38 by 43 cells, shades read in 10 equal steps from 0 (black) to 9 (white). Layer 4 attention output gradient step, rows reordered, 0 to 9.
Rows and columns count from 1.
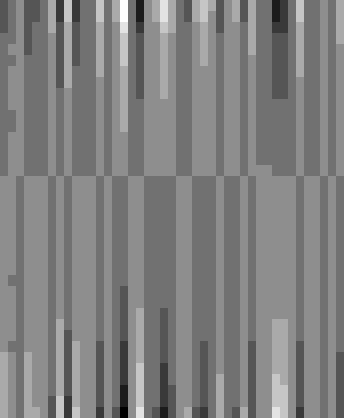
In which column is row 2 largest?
16
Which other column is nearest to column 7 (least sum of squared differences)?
22
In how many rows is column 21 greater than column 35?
16
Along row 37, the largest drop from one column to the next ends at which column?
9
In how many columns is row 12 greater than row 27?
19
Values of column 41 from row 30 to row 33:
4 4 4 4
